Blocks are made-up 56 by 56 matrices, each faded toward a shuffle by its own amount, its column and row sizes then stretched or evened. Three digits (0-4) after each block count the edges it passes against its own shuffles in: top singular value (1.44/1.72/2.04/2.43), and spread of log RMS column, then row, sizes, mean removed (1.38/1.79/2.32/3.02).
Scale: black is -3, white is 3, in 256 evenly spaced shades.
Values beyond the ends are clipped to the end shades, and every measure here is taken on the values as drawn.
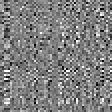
4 3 1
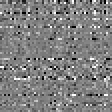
2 2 4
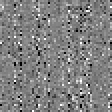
1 4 1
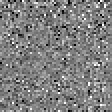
0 2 2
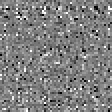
1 2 2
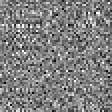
3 0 1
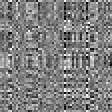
4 4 1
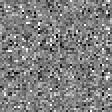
1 1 1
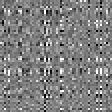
4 4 3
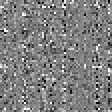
0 4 2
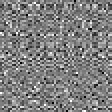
4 0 2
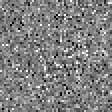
1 0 0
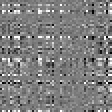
4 4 4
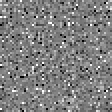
0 1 1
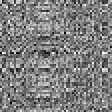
4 2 2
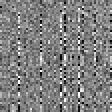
4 4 0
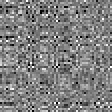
4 2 3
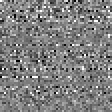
1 0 4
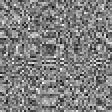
3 1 0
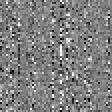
1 4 0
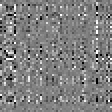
4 4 3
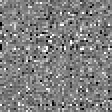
2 2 2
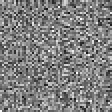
3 0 0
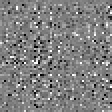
2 2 3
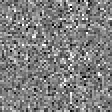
0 2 1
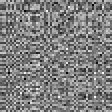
4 0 0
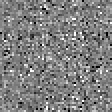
0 2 2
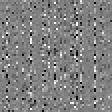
3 4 0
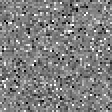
0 0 0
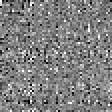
2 2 2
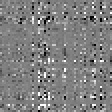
0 4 4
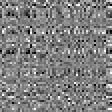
4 2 3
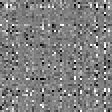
1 4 3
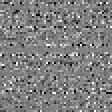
1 0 4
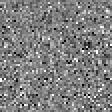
1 0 2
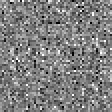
2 2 1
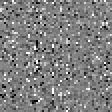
0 2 0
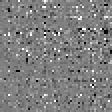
0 2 3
